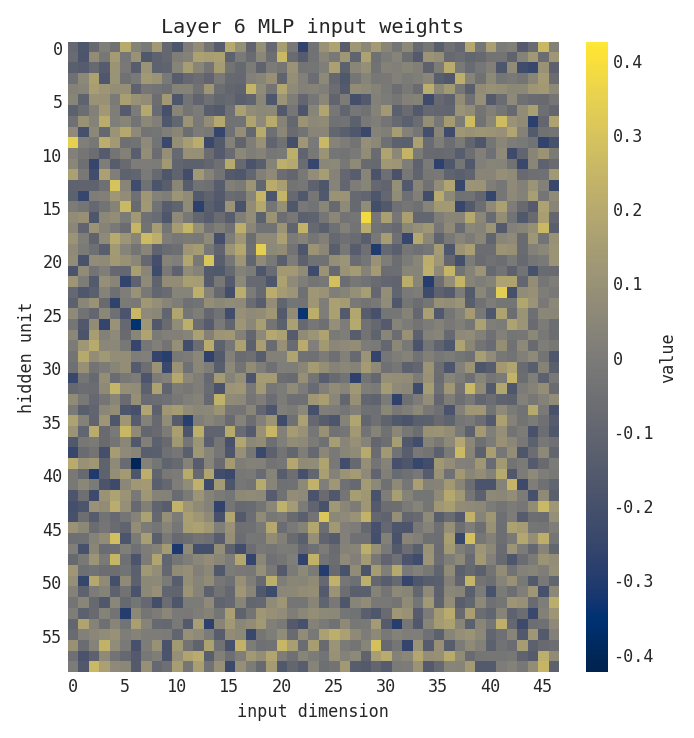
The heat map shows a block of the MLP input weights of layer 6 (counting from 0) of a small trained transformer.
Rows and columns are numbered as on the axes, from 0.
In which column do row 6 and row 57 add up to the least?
9
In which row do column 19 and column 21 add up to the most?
36
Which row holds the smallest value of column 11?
35
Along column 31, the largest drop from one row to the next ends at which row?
54
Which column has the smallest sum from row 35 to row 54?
33
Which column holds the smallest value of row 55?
17
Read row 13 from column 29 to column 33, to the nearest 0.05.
-0.1 -0.1 0.1 -0.15 0.05
